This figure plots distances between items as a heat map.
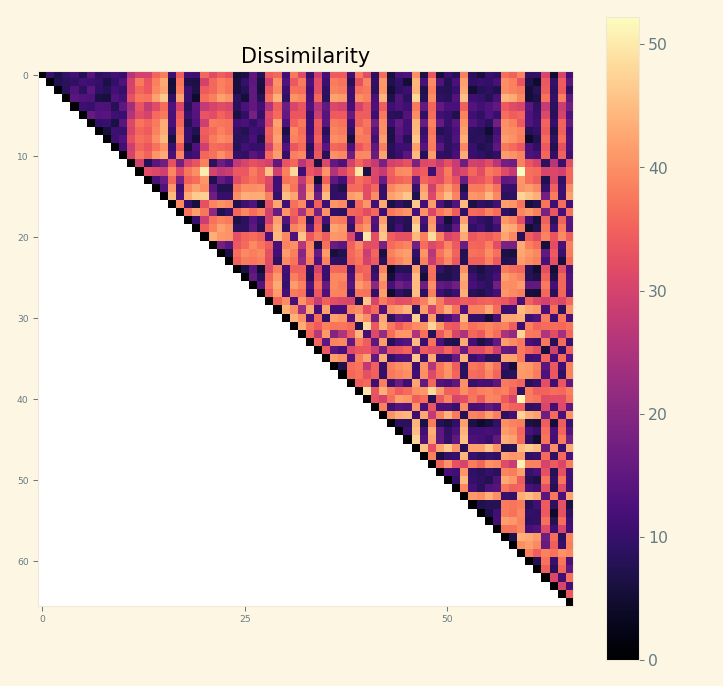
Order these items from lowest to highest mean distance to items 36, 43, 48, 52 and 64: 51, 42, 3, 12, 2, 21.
42, 21, 12, 51, 2, 3
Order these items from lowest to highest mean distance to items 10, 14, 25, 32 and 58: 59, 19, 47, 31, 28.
47, 19, 28, 31, 59
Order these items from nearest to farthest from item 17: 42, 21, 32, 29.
42, 29, 21, 32
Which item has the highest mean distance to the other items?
59
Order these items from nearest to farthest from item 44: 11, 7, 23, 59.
7, 11, 59, 23
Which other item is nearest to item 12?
40
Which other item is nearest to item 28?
39
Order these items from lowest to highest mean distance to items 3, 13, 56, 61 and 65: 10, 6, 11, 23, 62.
10, 6, 11, 62, 23
